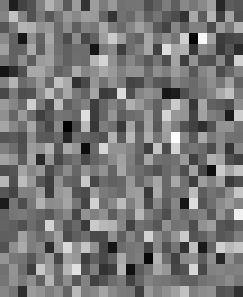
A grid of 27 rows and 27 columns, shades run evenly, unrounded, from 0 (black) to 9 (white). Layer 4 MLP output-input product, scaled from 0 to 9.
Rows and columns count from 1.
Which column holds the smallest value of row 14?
10
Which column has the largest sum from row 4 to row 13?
20
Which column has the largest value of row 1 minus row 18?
6
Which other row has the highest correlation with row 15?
4
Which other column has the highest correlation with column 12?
13
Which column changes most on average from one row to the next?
27
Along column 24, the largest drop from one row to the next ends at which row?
16
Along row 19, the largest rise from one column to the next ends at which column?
22
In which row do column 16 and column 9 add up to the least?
8
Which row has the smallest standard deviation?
26
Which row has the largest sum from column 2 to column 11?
23
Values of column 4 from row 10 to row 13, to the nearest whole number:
7 4 6 5
